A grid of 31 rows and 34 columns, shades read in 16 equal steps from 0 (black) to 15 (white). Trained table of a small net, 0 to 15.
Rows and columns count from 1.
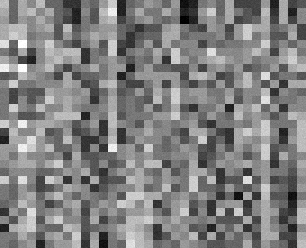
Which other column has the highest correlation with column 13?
5
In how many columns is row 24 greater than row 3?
15
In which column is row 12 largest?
20
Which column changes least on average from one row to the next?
13
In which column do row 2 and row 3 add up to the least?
21
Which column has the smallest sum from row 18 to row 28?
33
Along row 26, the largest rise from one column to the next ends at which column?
34
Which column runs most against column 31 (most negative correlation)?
32
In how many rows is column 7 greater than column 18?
17
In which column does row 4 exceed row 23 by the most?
8
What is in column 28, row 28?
10
